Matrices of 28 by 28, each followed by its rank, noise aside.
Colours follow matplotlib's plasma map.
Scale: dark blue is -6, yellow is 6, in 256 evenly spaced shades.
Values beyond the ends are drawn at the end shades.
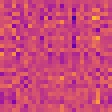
four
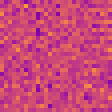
eight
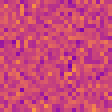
eight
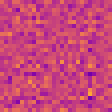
six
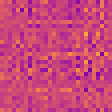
four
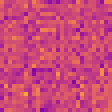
six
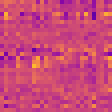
three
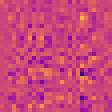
three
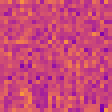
six
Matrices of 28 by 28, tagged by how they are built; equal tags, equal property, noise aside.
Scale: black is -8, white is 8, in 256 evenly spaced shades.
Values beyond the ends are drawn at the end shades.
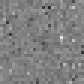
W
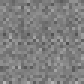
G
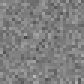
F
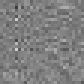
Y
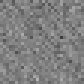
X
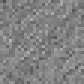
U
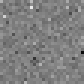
W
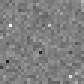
W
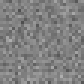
G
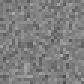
F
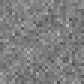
U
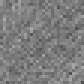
U
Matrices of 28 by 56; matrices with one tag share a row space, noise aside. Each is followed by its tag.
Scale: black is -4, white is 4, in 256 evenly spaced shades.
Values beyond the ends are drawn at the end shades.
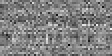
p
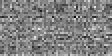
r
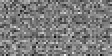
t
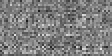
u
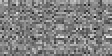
r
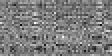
r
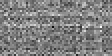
u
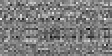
u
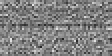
r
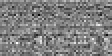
r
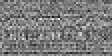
u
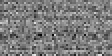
r
